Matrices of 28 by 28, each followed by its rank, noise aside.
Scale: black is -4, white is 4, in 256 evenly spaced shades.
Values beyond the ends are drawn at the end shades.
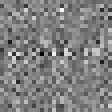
four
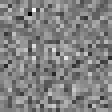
six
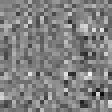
four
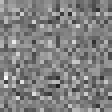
five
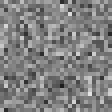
five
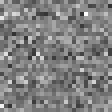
seven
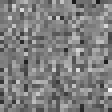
seven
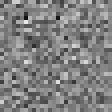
five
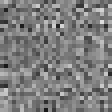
four
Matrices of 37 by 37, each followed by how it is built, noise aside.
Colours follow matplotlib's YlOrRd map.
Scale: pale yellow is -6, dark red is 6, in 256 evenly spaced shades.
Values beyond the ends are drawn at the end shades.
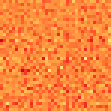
uneven rows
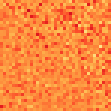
upper triangular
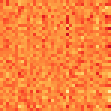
low rank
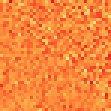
upper triangular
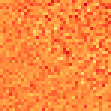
upper triangular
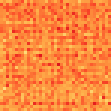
blocks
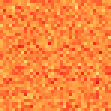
repeating columns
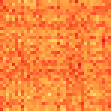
blocks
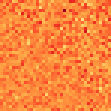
upper triangular
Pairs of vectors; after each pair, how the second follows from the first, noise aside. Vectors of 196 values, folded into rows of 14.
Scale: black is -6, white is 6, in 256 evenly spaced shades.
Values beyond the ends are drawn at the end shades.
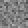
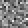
negated, scaled up.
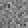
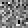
reversed, scaled up.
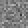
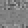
negated, partly zeroed.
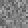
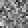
negated, scaled up.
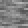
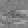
negated, partly zeroed.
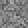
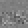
negated, partly zeroed.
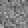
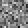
reversed, scaled up.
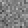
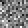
negated, scaled up.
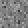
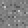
negated, partly zeroed.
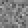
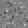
reversed, negated, partly zeroed.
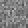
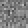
negated.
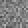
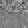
reversed, negated, partly zeroed.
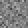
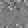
negated, partly zeroed.
